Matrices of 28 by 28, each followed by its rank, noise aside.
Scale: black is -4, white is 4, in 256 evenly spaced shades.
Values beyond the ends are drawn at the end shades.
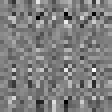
two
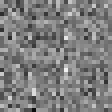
six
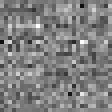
three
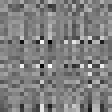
two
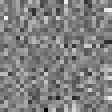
five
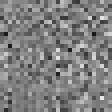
six
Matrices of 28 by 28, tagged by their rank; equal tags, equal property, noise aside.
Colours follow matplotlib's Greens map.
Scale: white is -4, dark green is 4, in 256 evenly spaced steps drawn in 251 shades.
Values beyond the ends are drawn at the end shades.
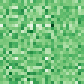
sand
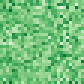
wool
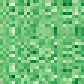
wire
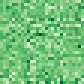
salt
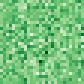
wool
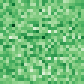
wool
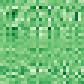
wire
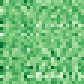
sand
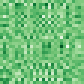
wire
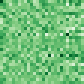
sand
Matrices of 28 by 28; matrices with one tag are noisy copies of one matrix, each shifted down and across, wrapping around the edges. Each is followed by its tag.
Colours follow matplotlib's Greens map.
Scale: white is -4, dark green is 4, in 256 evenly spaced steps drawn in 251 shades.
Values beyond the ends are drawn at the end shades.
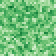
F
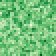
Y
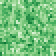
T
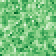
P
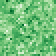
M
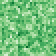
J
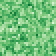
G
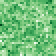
M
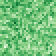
F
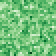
Y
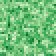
Y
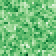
M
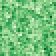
T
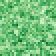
P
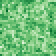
T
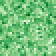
P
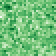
G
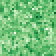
F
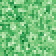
G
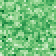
J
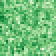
T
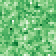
M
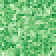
J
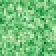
F
